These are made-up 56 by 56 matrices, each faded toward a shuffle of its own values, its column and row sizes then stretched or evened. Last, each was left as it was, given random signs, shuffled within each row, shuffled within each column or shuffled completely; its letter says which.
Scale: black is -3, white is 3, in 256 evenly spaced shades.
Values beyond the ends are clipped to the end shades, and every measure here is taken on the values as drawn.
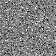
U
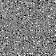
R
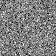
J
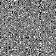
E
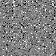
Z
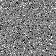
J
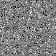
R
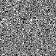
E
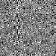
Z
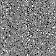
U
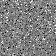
J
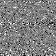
R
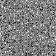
U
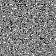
R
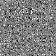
E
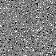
U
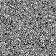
J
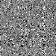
E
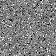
J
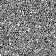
J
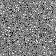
J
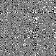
Z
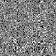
Z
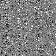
U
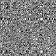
Z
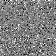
R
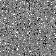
U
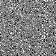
U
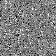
U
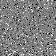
R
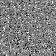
J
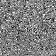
R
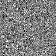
U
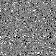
R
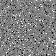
J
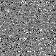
R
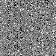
U
